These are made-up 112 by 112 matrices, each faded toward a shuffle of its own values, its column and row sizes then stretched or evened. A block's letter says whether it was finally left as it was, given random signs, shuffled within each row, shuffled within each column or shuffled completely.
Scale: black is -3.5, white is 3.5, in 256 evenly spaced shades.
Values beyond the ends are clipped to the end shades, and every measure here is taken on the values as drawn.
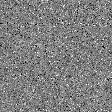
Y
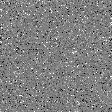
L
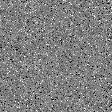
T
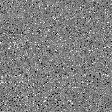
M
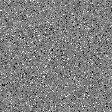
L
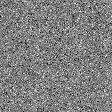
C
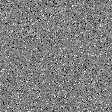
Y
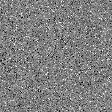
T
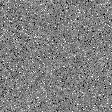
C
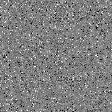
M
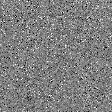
L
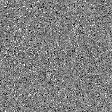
M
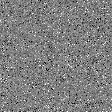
L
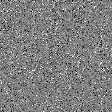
L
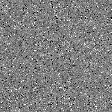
M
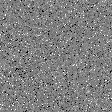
C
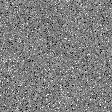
C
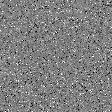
Y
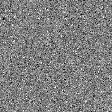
L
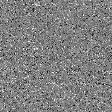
L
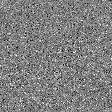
Y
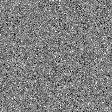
T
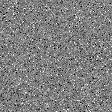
Y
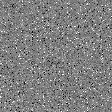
T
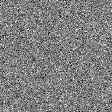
T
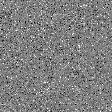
L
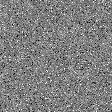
C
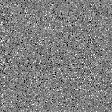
M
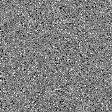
T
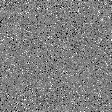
L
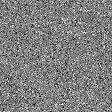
Y
